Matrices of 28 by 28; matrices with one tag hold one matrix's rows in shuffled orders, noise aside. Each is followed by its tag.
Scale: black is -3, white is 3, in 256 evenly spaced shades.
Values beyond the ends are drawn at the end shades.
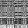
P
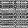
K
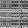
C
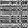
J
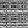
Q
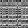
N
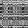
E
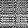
K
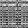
N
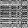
J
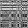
J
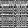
K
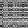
E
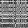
K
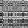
E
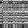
E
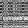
E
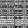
P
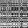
C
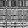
Q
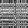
K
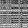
C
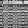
E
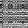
E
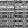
P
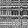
C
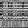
E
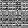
N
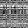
Q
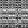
N
